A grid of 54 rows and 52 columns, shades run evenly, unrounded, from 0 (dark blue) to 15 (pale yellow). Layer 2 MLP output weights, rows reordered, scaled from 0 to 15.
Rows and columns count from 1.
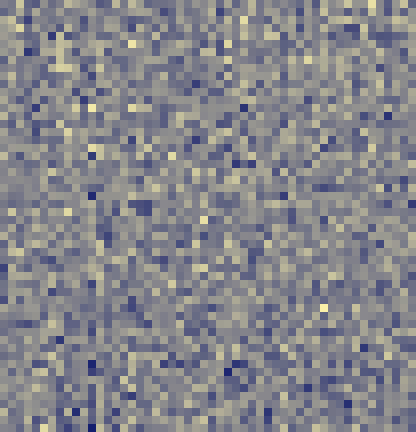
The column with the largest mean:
13
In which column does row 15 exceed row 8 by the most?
23
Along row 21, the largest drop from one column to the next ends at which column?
30
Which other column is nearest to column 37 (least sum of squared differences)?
43
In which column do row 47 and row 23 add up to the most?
6
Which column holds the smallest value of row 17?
5
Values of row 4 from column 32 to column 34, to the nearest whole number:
8 7 10
